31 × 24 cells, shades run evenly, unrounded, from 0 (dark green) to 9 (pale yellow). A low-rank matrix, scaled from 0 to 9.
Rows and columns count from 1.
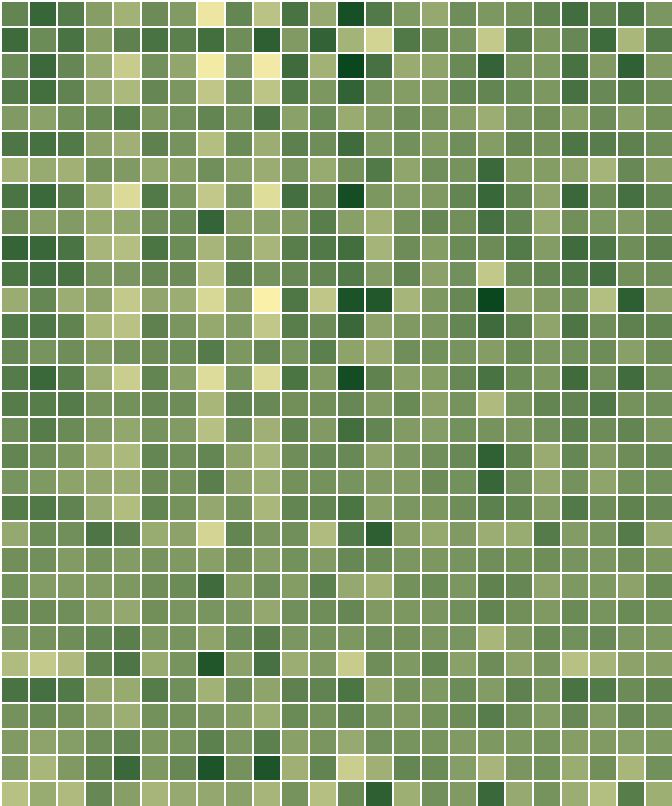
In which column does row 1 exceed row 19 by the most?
8
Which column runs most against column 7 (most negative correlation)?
14
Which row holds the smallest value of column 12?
2
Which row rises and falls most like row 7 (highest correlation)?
31
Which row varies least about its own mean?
22
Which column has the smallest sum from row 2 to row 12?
13
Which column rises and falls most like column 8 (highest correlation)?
16
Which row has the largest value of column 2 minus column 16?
26
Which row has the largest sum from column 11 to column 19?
30
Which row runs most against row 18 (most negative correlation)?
25
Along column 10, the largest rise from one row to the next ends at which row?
3
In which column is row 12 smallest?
18
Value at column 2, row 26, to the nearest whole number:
7
